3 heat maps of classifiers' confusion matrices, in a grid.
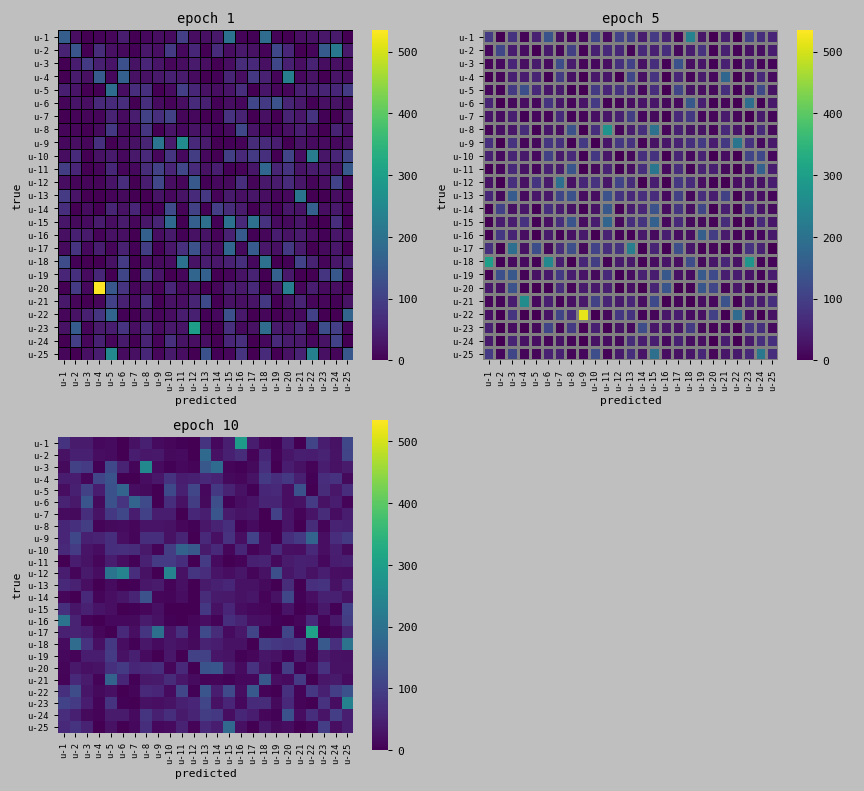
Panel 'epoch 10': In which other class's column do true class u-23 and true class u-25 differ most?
u-15
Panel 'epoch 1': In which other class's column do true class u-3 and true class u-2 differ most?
u-24
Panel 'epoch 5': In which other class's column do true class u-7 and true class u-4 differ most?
u-21
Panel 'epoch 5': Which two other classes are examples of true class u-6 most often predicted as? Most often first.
u-23, u-18
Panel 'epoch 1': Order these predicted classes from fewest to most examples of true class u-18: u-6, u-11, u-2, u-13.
u-2, u-13, u-6, u-11
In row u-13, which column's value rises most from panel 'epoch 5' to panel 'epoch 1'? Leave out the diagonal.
u-21
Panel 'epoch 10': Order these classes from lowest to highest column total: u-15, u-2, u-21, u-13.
u-21, u-15, u-2, u-13
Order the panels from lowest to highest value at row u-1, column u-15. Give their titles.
epoch 10, epoch 5, epoch 1
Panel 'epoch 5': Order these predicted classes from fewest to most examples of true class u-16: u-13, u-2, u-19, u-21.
u-13, u-21, u-2, u-19
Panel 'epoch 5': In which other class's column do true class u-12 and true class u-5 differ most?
u-7
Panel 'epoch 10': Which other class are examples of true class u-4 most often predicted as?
u-5
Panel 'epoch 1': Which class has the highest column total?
u-12
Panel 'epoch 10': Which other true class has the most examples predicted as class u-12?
u-10
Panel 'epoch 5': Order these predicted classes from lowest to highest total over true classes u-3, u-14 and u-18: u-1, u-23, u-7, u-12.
u-12, u-7, u-1, u-23
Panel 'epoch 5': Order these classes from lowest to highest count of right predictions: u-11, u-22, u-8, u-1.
u-11, u-1, u-8, u-22
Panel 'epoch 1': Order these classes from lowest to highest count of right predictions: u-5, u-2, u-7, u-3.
u-7, u-3, u-2, u-5
